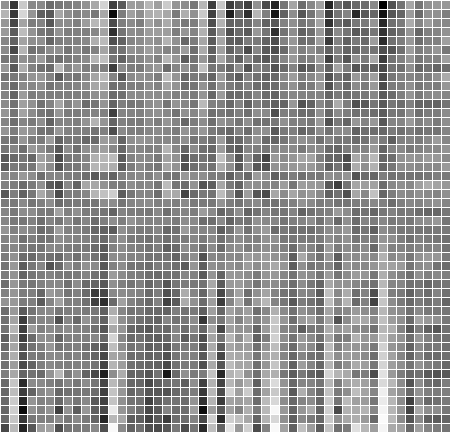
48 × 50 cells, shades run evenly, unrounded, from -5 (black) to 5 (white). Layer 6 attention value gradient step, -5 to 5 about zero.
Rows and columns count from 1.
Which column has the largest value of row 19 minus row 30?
12
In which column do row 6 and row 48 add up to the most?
13
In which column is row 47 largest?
43
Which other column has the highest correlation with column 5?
42
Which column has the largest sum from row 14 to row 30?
25
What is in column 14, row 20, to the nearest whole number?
0
